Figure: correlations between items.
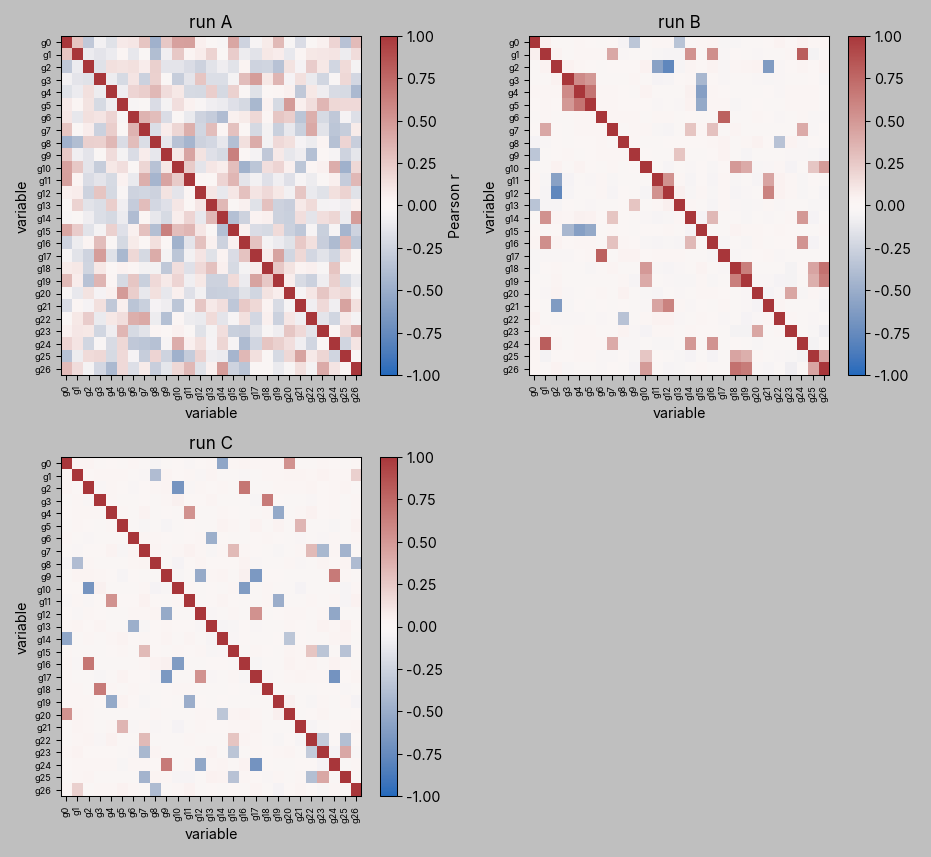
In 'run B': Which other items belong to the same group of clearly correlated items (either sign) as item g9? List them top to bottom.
g0, g13
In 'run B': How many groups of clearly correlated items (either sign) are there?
8
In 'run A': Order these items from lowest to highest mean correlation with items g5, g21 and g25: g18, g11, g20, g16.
g11, g18, g16, g20
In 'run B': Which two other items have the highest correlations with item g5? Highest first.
g4, g3
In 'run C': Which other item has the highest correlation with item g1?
g26
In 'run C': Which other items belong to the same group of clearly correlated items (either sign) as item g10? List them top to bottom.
g2, g16
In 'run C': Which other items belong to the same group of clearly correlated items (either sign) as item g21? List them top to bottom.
g5
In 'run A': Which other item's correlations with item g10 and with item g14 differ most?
g15
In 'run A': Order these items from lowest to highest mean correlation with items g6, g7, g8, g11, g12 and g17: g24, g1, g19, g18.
g24, g1, g18, g19
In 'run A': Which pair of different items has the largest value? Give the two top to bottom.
g9, g15
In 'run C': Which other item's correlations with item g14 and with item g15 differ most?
g0
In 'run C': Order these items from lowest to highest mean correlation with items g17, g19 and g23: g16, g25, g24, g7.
g24, g7, g16, g25
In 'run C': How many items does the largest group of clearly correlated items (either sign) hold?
5
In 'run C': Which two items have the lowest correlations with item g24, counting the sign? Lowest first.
g17, g12
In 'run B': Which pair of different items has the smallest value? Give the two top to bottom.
g2, g12
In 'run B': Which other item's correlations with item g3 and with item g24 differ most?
g1
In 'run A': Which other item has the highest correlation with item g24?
g10
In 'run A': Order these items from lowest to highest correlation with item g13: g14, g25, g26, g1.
g25, g26, g1, g14
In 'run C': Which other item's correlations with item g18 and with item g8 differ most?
g3
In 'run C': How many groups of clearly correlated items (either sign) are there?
9
